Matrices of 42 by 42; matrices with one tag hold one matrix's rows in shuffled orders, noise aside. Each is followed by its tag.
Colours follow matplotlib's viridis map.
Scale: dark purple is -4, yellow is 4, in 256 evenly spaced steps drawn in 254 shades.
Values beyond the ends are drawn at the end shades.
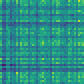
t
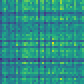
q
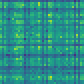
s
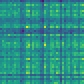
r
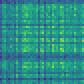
q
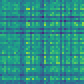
r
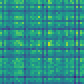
s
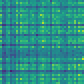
t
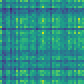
t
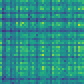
t
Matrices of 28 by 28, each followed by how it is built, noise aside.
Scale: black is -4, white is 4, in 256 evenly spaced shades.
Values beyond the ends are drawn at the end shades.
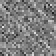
Toeplitz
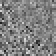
lower triangular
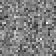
noise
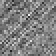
Hankel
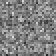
blocks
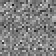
repeating columns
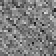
Toeplitz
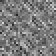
Toeplitz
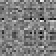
low rank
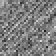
Hankel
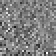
lower triangular
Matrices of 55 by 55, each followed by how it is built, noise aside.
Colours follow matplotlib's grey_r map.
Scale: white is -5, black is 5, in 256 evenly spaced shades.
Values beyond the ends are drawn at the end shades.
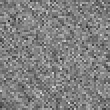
Toeplitz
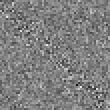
banded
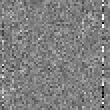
uneven columns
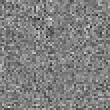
low rank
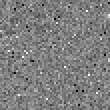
sparse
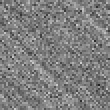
Toeplitz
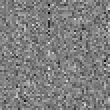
uneven columns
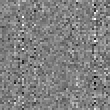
uneven columns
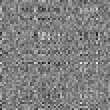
low rank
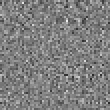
low rank
